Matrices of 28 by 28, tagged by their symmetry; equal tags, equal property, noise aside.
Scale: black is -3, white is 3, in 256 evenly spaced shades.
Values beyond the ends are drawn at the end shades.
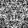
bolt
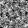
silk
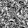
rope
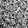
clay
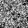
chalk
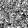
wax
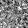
clay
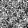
chalk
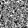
rope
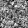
silk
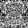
bolt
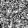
wax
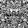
bolt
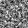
chalk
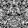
bolt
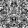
bolt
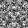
bolt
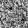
wax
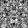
bolt
